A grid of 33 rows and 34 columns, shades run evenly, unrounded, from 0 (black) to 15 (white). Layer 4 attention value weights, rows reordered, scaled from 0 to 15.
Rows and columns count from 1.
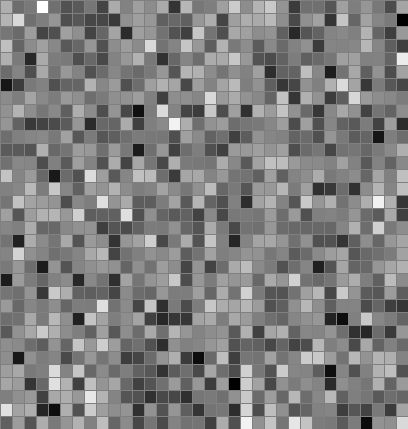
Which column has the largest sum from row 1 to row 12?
20
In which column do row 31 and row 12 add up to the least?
12
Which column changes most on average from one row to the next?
34
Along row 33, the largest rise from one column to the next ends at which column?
21
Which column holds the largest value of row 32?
1
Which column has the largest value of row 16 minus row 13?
9
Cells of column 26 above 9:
9
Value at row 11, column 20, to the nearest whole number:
4
